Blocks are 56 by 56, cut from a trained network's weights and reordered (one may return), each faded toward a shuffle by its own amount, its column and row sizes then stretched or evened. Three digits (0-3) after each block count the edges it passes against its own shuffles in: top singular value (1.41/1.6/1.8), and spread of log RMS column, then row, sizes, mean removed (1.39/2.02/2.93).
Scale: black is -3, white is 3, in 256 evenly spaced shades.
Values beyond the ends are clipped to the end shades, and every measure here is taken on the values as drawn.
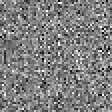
1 2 0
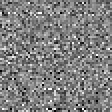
2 1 2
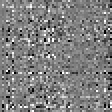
1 3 2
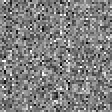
2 2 0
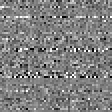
1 0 3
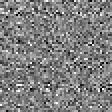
3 1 2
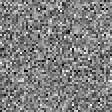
1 0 1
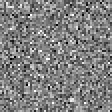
1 0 1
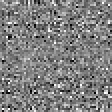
1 1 2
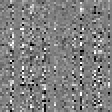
1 3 1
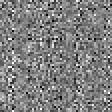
3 2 1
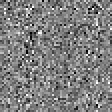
2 2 1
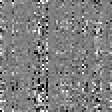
1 3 2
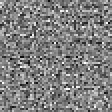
2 0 2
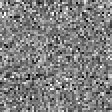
0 0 1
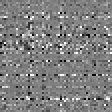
1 2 3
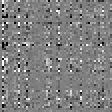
1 3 2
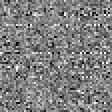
1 1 2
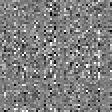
1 3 2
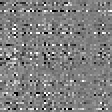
2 2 3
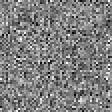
3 2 1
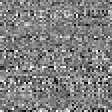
3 0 3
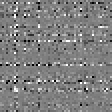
3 2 3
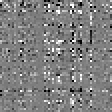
0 3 3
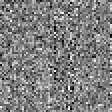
2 2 0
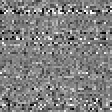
0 0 3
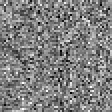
2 1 0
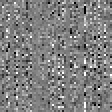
0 3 1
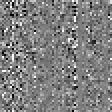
0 3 1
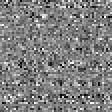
0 0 3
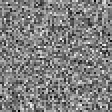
2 0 0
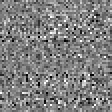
0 1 2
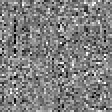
1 2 0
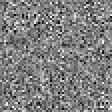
0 2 1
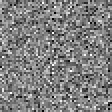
2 1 0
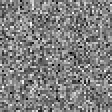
2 1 0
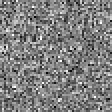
0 0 0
